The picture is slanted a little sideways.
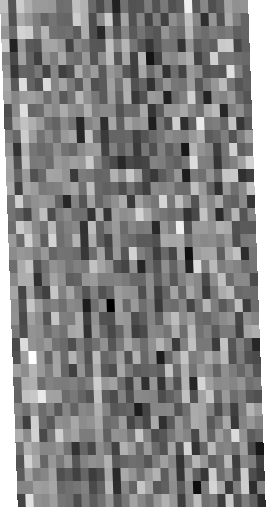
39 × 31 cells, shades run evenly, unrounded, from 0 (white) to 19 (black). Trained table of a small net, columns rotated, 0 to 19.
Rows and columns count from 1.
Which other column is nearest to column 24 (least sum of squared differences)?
11
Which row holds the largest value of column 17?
21
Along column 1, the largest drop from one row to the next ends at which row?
29
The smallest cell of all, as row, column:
28, 3
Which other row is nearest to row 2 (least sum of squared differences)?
8
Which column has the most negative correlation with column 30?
16
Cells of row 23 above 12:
8
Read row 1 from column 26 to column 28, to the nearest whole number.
9 13 12
